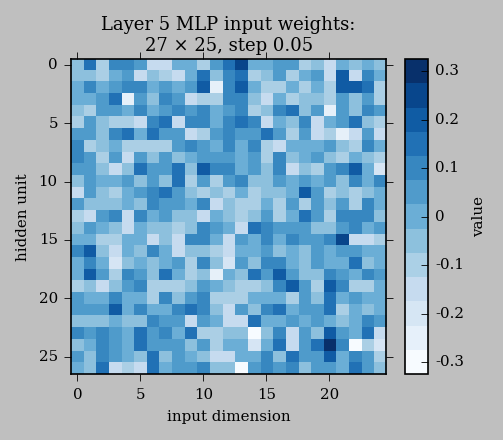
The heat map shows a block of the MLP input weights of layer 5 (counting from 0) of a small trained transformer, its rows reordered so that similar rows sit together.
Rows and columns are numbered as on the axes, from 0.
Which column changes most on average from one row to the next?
22
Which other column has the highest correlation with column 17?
24
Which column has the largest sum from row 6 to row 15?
18
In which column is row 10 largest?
8
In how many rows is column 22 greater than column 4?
14
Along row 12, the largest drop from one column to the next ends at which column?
11
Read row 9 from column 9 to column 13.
-0.05 0.2 0.1 0.1 0
